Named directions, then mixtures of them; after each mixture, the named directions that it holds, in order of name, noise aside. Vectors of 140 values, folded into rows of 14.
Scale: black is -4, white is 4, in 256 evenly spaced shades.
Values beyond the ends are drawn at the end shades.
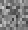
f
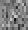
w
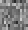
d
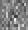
w.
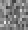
d, f, w.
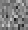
w.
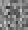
d, f.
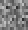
f, w.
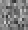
d, f, w.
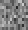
f, w.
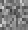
f.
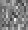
w.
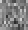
d, w.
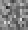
d, f, w.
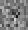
f, w.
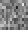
f, w.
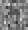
d, f.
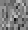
w.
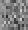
d, f, w.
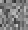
d, f, w.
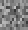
f.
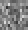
d, f.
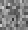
f.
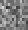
f.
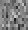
w.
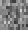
d, f, w.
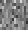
d, f, w.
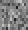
d, w.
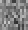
d, w.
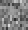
d, w.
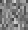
d, f, w.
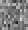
d.
